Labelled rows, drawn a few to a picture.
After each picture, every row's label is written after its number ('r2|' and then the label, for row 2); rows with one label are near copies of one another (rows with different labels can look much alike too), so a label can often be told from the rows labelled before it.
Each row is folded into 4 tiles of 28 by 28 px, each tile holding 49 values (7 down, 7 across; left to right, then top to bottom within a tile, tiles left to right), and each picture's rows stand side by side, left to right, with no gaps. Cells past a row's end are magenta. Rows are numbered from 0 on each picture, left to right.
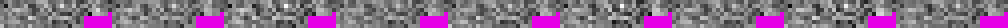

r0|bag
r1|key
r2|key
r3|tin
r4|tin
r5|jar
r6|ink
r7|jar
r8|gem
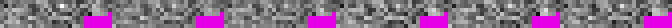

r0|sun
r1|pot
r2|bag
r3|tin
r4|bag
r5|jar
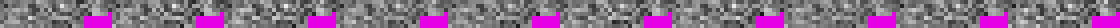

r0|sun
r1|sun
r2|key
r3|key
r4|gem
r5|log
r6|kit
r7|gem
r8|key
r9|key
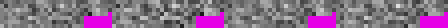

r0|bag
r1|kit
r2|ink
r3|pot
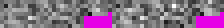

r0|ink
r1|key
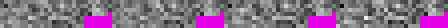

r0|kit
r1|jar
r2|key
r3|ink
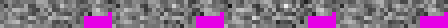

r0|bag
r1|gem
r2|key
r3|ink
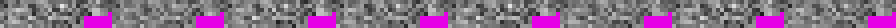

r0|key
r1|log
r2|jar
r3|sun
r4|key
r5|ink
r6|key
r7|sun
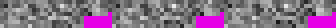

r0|key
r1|key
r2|sun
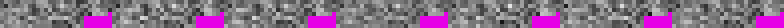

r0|kit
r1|key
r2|ink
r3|pot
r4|jar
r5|kit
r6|gem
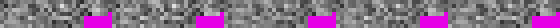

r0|sun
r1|pot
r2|pot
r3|bag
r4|kit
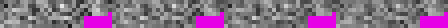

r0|sun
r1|pot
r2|pot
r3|sun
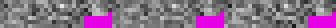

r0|pot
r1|key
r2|sun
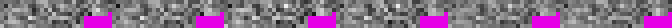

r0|ink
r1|ink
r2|key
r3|jar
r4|pot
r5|bag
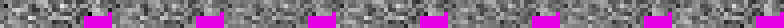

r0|kit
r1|key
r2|pot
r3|pot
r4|gem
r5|kit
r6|sun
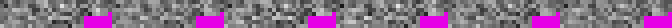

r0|log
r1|kit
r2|tin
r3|key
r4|gem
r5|key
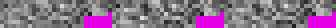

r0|pot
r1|ink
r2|log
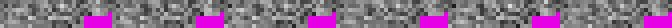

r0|key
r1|ink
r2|kit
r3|pot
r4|key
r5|log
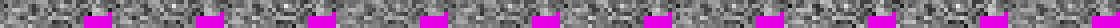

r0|kit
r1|jar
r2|sun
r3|tin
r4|key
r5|bag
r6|sun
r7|tin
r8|sun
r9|tin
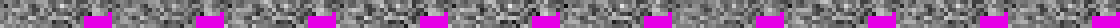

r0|kit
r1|jar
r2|tin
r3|tin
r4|log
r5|sun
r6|log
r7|tin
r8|kit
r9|gem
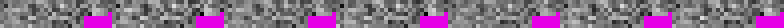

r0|gem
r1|kit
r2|kit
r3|bag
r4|log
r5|gem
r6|ink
